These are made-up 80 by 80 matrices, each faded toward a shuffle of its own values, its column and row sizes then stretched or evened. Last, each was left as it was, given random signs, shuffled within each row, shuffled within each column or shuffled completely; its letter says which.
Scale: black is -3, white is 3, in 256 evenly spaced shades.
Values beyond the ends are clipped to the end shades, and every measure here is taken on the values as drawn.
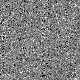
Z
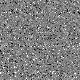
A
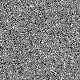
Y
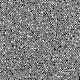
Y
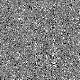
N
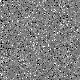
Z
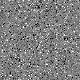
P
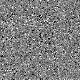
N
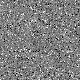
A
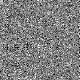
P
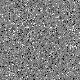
Z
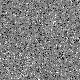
Y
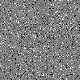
P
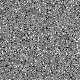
A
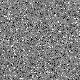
A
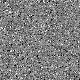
A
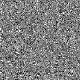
P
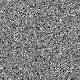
A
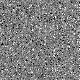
Z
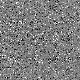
N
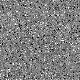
A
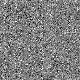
Z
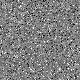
Y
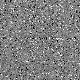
N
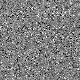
A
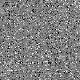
P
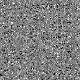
P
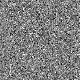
Z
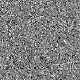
P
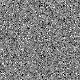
N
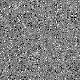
P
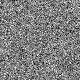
Y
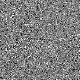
N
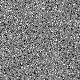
Y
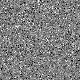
A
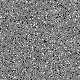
Y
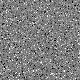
Y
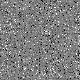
Z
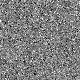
Y
